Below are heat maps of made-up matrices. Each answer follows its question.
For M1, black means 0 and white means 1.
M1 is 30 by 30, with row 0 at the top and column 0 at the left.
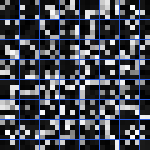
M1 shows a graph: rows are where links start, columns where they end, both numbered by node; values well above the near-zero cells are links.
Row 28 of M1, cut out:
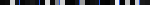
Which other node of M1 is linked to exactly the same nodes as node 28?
node 19
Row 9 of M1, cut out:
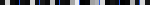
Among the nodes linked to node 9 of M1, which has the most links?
node 10
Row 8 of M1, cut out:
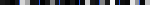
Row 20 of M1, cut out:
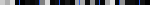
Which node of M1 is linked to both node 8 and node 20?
node 22
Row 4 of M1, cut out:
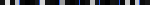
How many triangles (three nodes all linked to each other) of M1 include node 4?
2
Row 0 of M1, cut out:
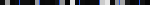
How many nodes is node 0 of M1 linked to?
8
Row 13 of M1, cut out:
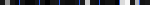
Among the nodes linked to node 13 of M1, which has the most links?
node 27
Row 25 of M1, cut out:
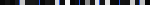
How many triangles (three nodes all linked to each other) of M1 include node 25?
4
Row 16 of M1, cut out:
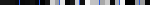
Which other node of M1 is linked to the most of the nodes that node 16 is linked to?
node 2
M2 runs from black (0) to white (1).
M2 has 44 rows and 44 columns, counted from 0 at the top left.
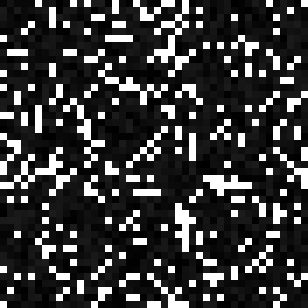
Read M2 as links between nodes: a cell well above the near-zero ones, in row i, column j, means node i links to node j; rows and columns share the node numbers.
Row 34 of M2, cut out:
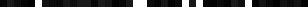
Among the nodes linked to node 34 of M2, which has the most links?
node 26
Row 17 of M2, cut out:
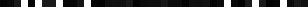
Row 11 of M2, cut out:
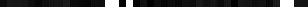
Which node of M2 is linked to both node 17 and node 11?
node 40
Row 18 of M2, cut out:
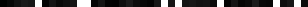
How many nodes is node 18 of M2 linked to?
8
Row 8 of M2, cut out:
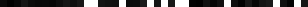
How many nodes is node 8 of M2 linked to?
10
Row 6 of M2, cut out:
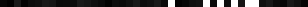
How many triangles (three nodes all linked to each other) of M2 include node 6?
0
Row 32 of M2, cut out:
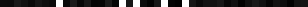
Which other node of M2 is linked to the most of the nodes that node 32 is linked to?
node 12
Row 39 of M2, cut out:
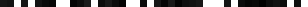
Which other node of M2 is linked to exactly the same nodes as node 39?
node 25
